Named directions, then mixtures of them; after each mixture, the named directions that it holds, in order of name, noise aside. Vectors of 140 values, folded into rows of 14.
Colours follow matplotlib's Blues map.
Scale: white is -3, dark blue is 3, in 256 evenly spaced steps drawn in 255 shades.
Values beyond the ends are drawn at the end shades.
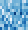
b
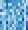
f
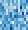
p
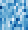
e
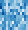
b, f, p.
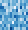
e, p.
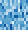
p.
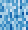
f, p.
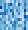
e, f, p.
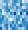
b, e, f.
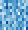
f.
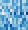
b, f, p.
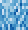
b, e, p.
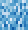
b, e, p.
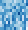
b, e, f.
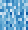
f, p.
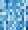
f.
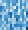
e, f, p.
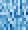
b, f, p.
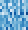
b, f, p.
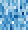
p.
